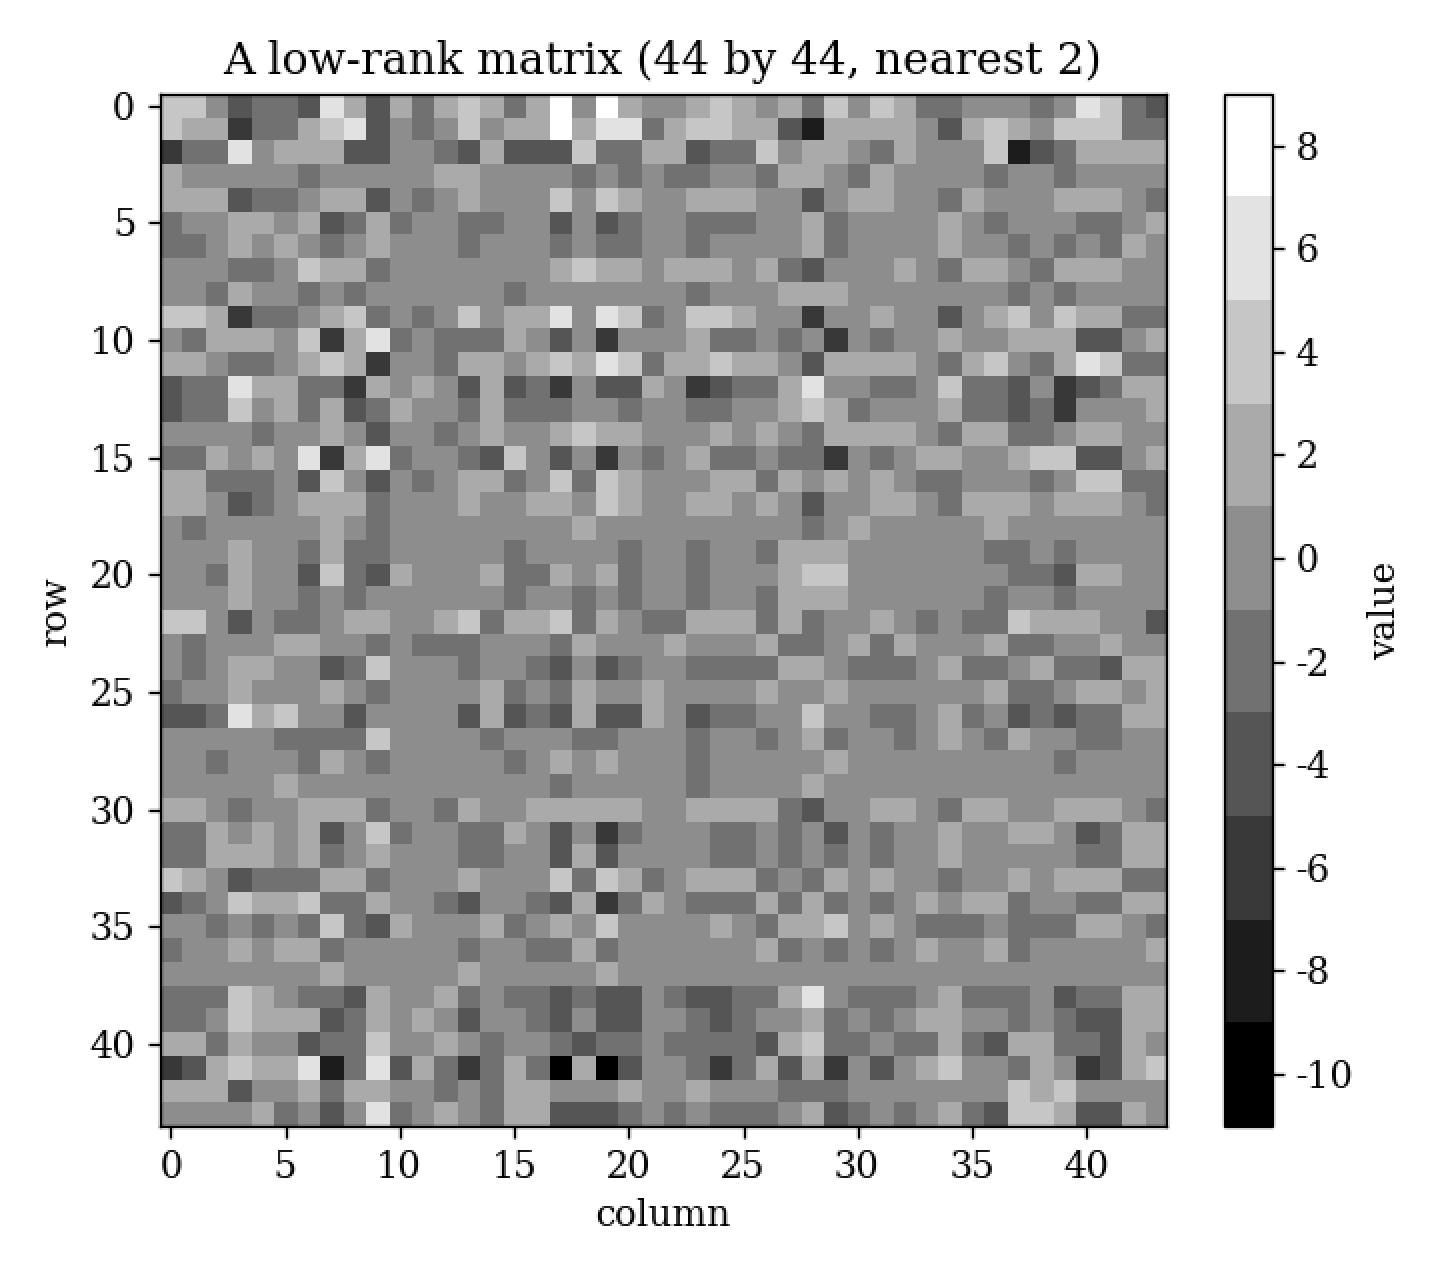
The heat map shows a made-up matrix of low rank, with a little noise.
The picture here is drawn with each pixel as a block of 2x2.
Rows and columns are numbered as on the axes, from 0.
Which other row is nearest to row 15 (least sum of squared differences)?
10
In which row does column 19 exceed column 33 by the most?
0
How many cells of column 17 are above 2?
8
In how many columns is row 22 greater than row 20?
19
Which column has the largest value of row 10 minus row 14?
9
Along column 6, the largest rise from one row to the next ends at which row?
41
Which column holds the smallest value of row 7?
28
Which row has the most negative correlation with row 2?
22
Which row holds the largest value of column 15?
15
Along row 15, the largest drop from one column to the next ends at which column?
7
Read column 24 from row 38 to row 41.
-4 -4 -2 -6
